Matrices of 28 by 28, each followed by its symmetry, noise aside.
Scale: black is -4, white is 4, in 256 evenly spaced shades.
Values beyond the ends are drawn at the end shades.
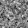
antisymmetric.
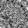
symmetric across the other diagonal.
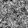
no symmetry.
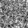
no symmetry.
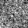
symmetric across the other diagonal.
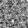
no symmetry.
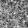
symmetric across the other diagonal.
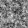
antisymmetric.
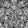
mirrored left to right.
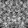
mirrored left to right.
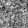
antisymmetric.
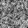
symmetric.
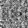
mirrored top to bottom.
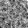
symmetric across the other diagonal.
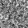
no symmetry.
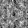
mirrored top to bottom.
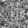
mirrored top to bottom.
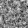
no symmetry.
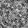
symmetric across the other diagonal.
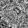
symmetric across the other diagonal.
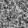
symmetric across the other diagonal.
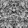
mirrored left to right.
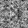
mirrored top to bottom.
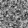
symmetric.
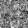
antisymmetric.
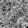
symmetric.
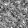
symmetric across the other diagonal.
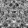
mirrored left to right.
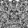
mirrored left to right.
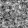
antisymmetric.
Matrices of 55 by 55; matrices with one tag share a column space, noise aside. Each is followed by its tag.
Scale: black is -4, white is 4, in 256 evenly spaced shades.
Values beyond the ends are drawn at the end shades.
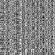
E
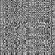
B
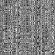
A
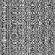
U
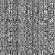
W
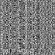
E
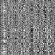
A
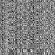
E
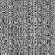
B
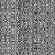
U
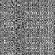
U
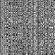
B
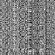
E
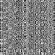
E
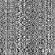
E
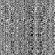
W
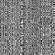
B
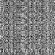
E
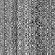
B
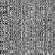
W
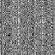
B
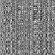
W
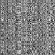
W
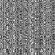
E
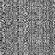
U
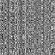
E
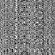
E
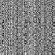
B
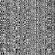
E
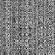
B
